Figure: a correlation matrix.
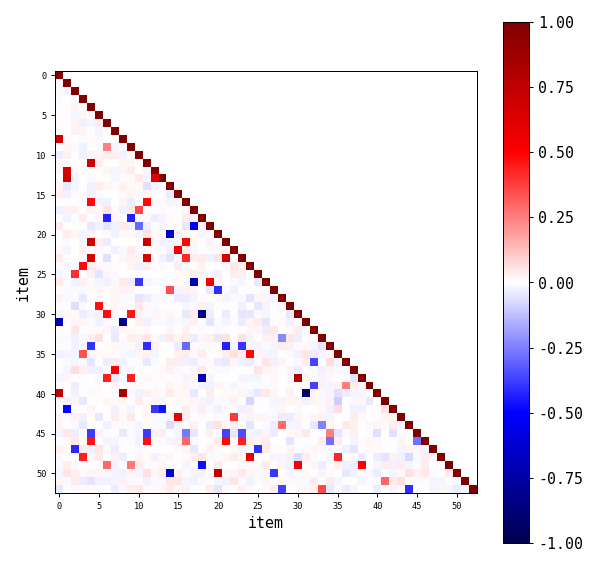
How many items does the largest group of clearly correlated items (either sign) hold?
8
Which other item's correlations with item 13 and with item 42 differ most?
1
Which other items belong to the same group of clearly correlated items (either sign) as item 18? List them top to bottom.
6, 9, 30, 38, 49
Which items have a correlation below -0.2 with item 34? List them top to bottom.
4, 11, 16, 21, 23, 46
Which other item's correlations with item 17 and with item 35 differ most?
26
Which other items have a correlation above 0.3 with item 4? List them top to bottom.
11, 16, 21, 23, 46
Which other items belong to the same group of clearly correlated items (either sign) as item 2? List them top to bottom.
25, 47
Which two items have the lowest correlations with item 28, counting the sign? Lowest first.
52, 33
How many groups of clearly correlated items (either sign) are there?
14
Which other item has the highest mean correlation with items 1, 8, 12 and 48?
13
